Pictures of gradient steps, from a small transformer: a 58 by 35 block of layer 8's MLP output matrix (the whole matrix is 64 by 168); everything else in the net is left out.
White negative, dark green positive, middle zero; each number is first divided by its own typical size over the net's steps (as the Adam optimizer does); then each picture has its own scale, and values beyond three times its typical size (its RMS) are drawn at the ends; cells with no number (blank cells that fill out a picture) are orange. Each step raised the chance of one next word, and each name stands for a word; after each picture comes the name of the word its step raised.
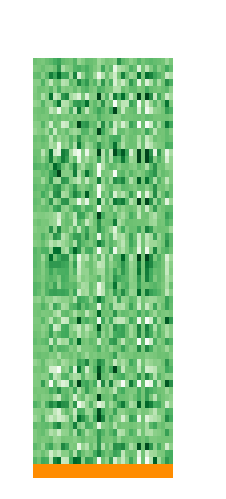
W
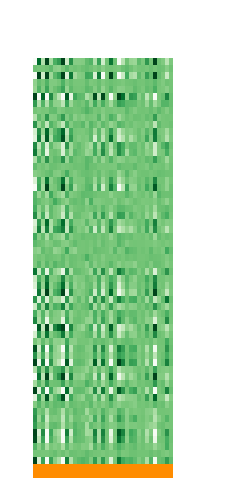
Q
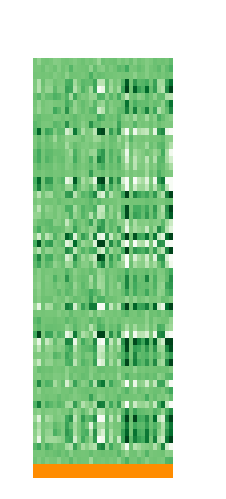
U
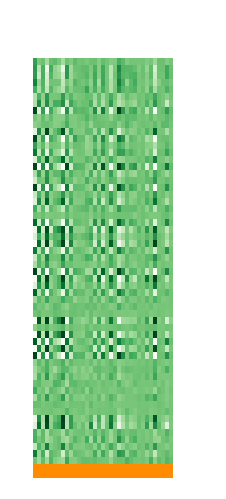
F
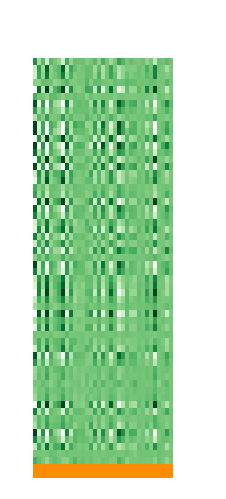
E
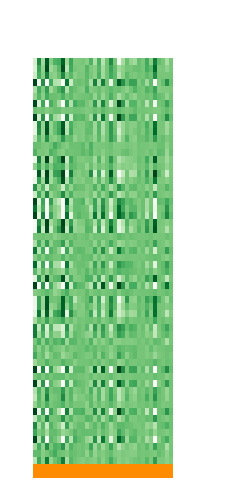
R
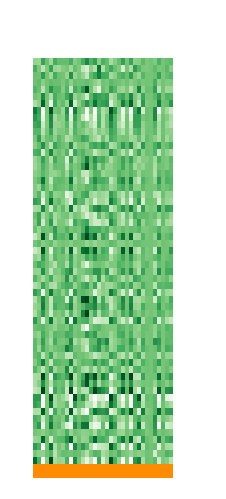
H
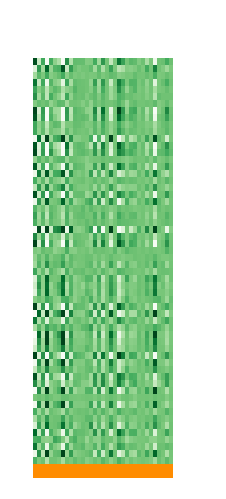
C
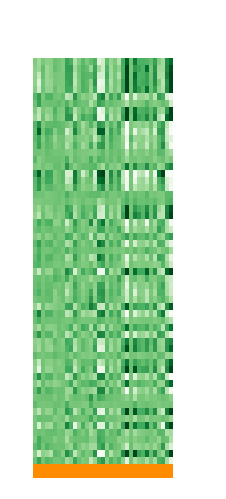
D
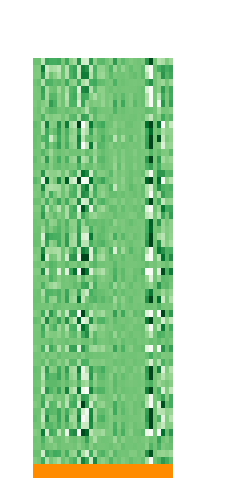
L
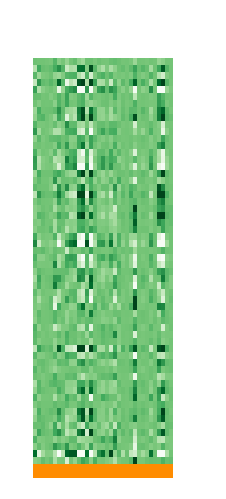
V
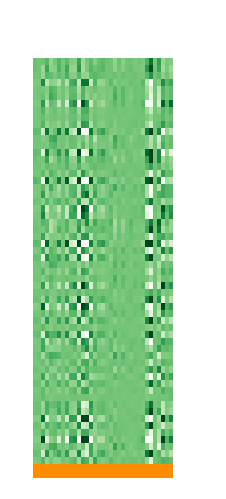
U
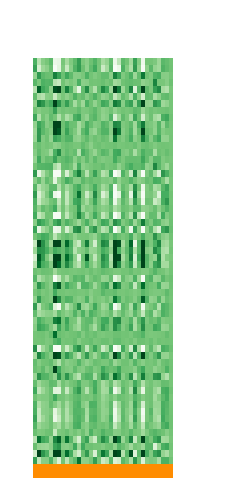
V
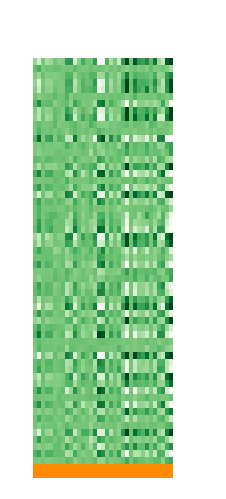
C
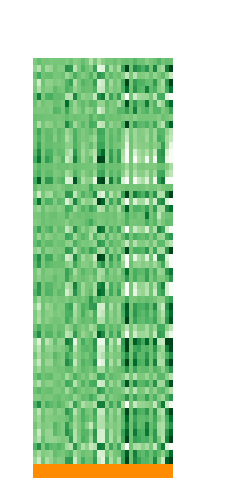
W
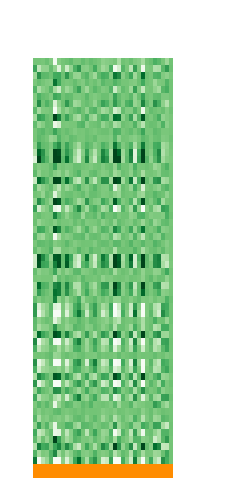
W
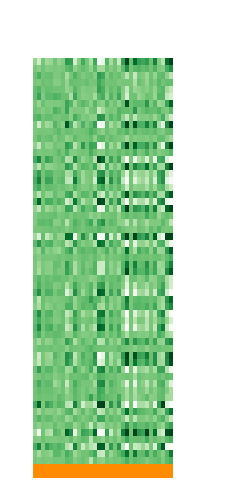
E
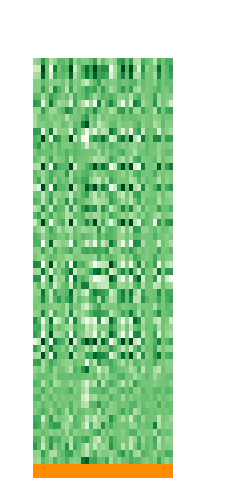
F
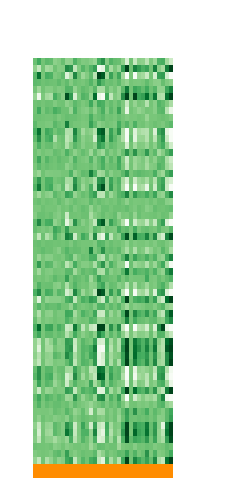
Q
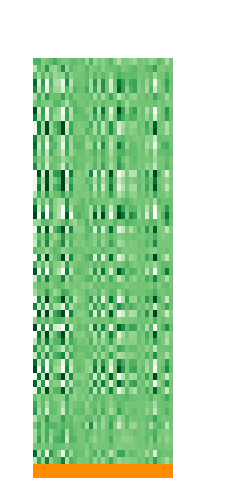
D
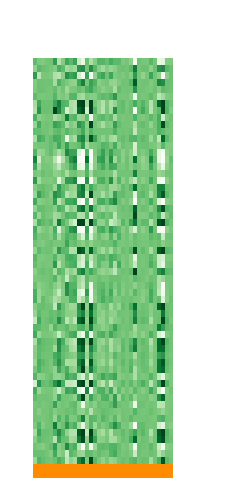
W
